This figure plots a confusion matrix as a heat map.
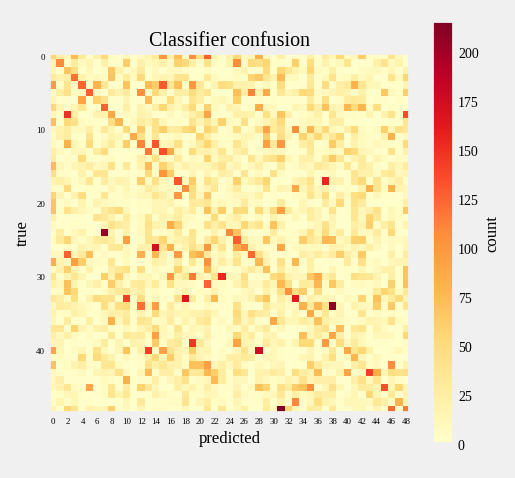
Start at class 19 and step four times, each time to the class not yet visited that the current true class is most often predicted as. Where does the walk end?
25
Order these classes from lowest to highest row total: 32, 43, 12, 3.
32, 3, 12, 43
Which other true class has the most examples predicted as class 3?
28
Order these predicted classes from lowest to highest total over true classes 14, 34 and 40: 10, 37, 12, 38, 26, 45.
45, 26, 37, 10, 12, 38
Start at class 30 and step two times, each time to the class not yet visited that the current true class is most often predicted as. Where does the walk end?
16
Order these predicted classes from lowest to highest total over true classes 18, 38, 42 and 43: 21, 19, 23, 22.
23, 22, 19, 21
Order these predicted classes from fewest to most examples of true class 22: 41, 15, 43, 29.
29, 15, 41, 43
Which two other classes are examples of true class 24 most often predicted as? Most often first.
7, 25
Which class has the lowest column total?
11
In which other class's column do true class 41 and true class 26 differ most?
14
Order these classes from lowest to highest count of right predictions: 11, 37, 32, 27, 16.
37, 16, 11, 32, 27
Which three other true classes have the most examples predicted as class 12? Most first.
34, 5, 27
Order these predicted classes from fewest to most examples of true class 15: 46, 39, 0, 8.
39, 46, 8, 0
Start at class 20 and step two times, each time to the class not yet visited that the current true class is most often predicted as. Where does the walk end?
21
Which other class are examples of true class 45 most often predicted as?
35
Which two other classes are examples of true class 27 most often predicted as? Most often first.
2, 17
